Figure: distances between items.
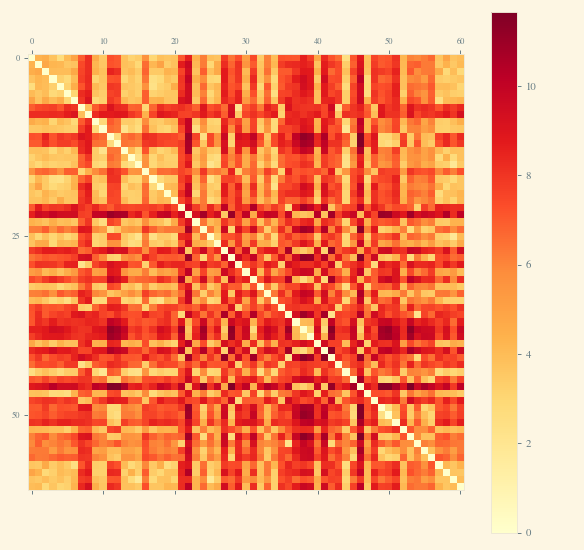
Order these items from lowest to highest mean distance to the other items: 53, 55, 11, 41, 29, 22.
55, 53, 11, 29, 41, 22
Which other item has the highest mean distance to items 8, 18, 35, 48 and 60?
46
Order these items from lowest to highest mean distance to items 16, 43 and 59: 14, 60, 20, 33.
14, 20, 60, 33
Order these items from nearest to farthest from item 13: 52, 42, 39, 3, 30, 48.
3, 52, 30, 42, 48, 39
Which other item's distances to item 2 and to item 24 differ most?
11
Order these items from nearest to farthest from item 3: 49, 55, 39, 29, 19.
19, 55, 49, 29, 39
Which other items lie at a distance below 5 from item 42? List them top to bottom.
21, 36, 54
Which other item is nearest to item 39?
38
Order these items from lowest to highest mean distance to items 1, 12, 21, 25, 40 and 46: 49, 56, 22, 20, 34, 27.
20, 34, 56, 49, 27, 22
